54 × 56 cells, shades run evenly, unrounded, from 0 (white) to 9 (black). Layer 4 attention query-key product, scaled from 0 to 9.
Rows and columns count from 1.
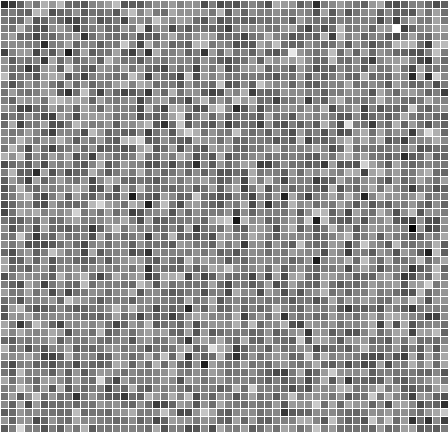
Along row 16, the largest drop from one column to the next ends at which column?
44
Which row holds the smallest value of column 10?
27
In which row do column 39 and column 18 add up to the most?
13
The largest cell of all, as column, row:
52, 29
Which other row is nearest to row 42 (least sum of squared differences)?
48
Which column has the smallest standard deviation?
45
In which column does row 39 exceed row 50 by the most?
24
